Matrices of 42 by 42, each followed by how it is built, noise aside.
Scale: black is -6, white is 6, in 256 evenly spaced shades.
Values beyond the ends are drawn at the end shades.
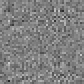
low rank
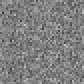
repeating rows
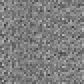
repeating rows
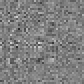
low rank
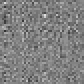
low rank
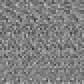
repeating columns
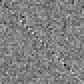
diagonal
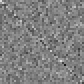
diagonal
